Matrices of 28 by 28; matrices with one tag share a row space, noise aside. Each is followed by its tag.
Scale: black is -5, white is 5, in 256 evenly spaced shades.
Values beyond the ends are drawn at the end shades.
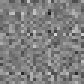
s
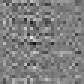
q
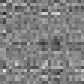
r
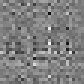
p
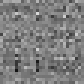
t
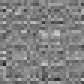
r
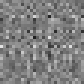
s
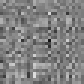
p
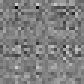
t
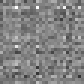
t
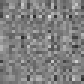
s
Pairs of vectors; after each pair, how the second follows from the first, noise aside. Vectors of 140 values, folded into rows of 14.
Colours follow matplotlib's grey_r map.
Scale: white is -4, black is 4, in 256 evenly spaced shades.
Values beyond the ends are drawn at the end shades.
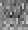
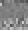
partly zeroed.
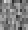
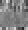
reversed, negated, partly zeroed.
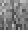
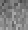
negated, shrunk.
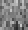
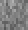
reversed, negated, shrunk.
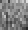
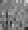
partly zeroed.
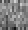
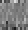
partly zeroed.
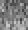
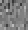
reversed, negated, partly zeroed.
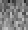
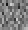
shuffled.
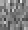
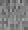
negated, shrunk.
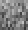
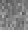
negated, shrunk.
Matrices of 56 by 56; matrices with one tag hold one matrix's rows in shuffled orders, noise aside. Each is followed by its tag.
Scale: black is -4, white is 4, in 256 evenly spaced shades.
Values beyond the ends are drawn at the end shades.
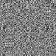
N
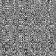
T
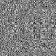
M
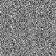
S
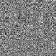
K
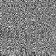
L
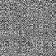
K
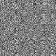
M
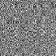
M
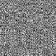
K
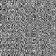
L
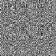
S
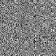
M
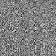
M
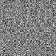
N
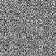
K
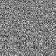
K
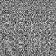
T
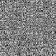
K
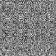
T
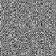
S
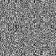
M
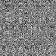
T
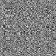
N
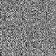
L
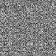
K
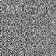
L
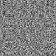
N
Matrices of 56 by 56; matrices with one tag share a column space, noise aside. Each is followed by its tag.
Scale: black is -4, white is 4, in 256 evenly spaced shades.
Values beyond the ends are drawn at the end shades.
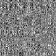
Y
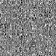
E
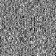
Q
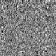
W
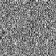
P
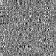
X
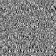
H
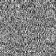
W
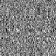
Q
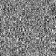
Q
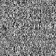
E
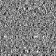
H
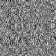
P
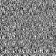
H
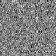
W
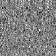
X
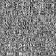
Y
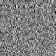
W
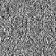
Q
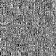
Y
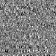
H
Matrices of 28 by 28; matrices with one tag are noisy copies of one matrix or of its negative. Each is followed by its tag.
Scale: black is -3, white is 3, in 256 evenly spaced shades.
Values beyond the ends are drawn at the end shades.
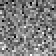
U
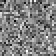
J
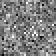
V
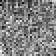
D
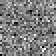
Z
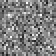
V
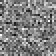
Z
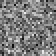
V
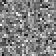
J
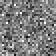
V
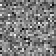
Z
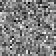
J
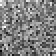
D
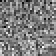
D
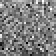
U
